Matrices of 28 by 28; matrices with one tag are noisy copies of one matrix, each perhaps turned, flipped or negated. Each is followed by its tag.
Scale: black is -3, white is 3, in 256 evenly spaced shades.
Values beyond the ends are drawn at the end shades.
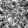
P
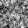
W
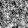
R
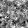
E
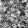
E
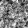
R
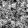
E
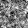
R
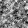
W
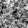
W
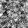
E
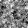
W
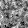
R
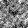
W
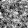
R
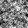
P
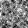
P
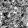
E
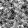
W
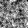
R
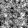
E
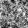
P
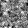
E
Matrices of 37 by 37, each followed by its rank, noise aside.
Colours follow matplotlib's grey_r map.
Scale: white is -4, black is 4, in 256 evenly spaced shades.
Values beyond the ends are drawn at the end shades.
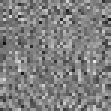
six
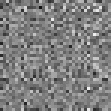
four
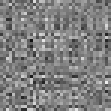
three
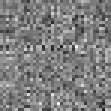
five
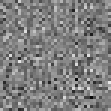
five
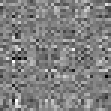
five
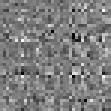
three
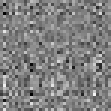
four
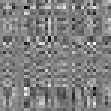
three
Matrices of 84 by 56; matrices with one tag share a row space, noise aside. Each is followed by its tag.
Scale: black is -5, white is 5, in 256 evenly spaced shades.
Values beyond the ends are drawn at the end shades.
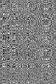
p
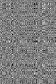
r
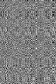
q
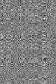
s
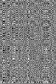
p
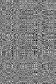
r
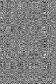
s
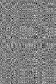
r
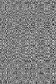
q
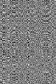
p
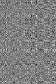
q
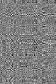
r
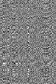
p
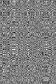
p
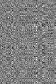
r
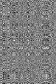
p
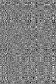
q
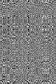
p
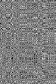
r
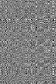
q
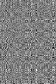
q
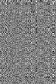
q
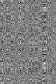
s
